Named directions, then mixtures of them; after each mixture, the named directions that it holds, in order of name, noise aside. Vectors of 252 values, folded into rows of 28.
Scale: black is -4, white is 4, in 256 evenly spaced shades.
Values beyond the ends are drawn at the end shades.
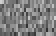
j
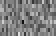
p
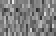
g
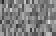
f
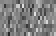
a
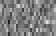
a, f.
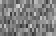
a, f, j.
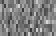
a, f.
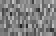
f, g, j.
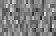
f, g.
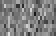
a.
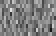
a, f, g.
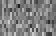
a, f, j.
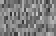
j, p.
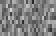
f, g, p.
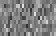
a.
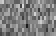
a, f, j.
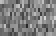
a, j.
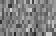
f, j.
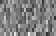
a, g, j.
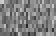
j.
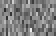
g, p.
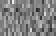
g.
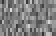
f.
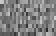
j.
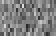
a, f, g.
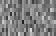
g, p.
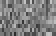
f, j, p.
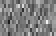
a, f.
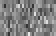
a.
